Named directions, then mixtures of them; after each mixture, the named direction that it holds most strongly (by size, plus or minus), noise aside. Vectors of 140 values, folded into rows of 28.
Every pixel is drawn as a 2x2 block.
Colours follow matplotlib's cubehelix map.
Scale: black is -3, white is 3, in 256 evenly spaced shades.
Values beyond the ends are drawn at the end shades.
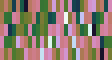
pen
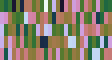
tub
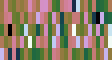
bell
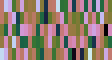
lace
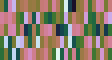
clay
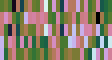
tub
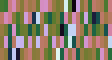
clay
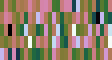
bell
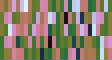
pen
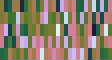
lace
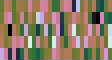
bell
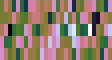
pen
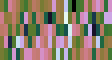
clay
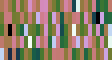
bell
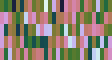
tub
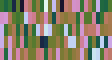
tub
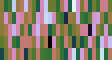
pen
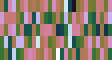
clay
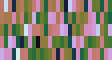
clay
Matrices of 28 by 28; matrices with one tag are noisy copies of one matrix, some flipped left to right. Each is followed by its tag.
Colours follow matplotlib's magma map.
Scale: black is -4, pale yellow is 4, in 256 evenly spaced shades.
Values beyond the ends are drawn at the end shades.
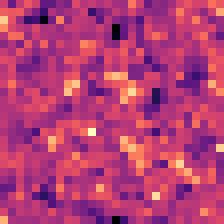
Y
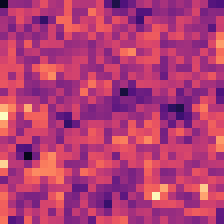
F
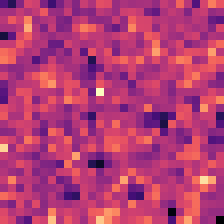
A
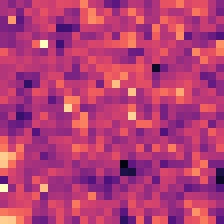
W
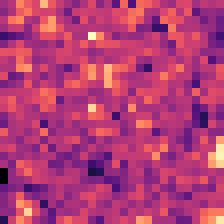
W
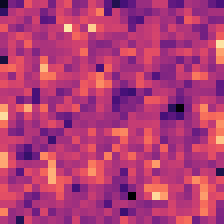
F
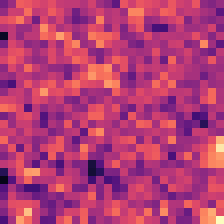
W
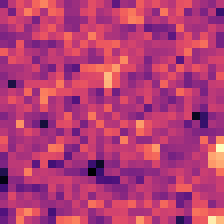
W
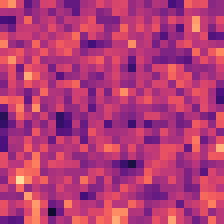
A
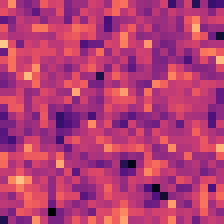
A
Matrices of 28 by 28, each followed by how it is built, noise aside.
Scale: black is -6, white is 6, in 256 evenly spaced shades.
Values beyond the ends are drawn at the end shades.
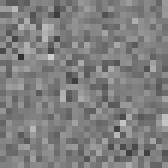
block diagonal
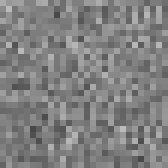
blocks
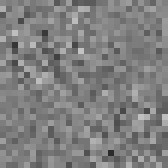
block diagonal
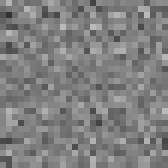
low rank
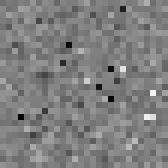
sparse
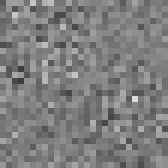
block diagonal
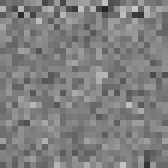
uneven rows
